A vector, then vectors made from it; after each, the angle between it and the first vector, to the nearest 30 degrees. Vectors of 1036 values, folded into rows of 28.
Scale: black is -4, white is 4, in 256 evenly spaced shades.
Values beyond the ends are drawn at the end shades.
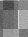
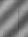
120 degrees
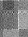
30 degrees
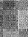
30 degrees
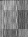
150 degrees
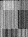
150 degrees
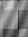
150 degrees
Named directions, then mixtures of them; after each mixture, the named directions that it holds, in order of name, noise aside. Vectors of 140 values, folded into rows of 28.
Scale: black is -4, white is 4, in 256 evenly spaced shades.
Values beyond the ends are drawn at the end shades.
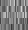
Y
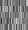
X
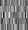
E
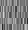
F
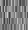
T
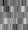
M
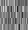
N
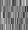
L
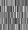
N.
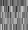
F, M, X.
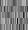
E, L, T.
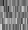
F, M.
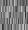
E, F, T.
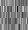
N.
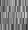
F, Y.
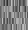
T, X.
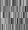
L.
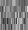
L, M, T.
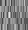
E, T.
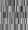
N, Y.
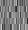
F, T.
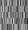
E, F, N.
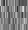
M, N, T.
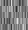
T, X.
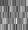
L, M, X.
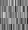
F, Y.
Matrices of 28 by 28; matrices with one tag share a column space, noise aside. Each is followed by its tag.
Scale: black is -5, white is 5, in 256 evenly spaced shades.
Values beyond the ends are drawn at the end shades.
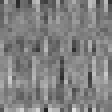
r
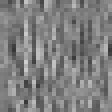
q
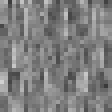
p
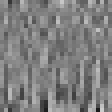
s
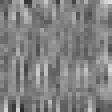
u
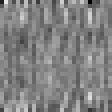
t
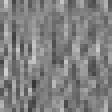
q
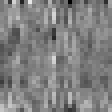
t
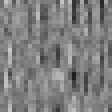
p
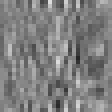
q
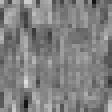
t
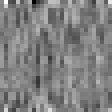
t
